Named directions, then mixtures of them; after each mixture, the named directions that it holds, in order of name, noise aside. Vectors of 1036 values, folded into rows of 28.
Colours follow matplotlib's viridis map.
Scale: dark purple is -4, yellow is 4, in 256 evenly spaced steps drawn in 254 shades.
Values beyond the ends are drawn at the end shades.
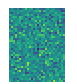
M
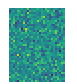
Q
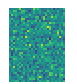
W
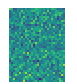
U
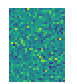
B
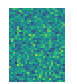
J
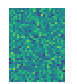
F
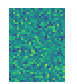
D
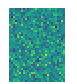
D, F, U.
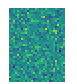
D, Q.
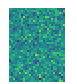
J, U.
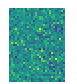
B.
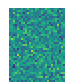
D, J, Q.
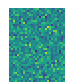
D, Q, W.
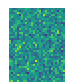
F, J, M.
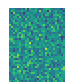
D, F, M.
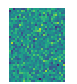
B, F, U.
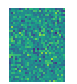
F, M.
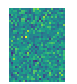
U, W.
